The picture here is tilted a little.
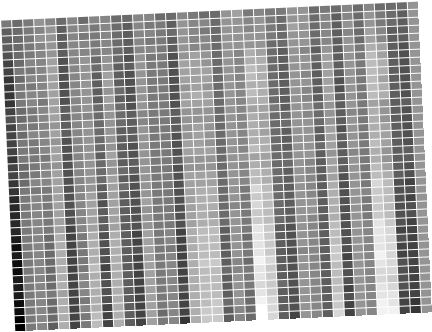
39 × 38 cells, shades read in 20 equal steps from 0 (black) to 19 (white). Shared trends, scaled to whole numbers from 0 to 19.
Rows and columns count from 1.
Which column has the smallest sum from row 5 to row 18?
1
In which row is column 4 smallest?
39
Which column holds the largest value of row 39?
23
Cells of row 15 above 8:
24
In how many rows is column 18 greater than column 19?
10
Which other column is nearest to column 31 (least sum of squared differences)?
36
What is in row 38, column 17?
13
